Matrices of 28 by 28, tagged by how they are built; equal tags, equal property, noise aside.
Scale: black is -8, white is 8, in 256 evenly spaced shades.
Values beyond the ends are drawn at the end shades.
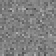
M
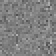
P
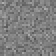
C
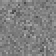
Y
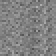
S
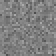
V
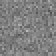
V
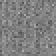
V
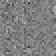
P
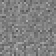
C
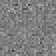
M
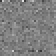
M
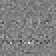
M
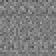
C
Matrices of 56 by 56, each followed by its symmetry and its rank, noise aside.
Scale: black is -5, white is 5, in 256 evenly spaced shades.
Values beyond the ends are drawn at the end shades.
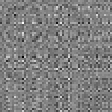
symmetric, rank three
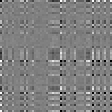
symmetric, rank one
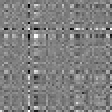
symmetric, rank one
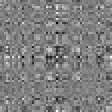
symmetric, rank three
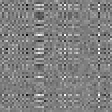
no symmetry, rank one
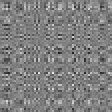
antisymmetric, rank two
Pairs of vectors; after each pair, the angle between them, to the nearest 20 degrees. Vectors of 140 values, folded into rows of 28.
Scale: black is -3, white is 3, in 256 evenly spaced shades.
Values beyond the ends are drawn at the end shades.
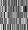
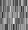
100 degrees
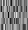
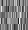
100 degrees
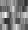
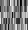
60 degrees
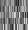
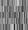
140 degrees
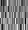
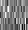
140 degrees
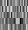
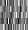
80 degrees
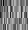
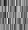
80 degrees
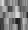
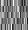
80 degrees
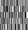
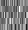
40 degrees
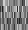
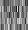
160 degrees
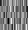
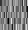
20 degrees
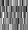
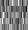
20 degrees
